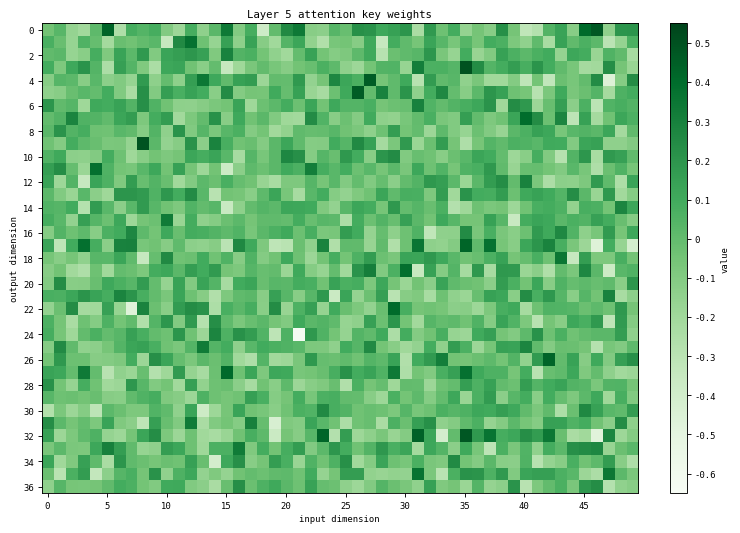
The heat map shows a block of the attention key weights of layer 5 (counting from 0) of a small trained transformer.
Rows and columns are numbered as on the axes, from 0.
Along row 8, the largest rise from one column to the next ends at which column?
11
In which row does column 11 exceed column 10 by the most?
1
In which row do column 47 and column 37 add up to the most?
32
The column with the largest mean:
12
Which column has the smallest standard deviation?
18
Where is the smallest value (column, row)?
21, 24
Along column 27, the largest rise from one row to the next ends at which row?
4
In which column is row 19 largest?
30
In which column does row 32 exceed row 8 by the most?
35
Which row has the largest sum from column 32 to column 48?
3
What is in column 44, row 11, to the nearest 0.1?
0
